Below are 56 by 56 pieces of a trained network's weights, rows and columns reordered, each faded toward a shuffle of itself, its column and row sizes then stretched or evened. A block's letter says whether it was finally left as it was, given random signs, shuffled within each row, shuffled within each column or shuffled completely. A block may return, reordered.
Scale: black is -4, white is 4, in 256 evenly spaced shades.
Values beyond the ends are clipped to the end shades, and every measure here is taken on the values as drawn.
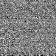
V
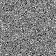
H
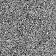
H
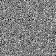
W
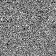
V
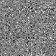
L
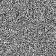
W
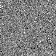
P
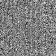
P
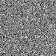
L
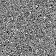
H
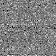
L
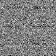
L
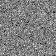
H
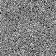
P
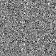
W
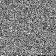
V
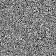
H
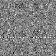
L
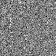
P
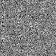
W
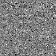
L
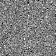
P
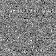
L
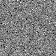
H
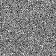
H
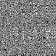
L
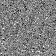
H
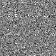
W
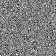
H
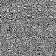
L
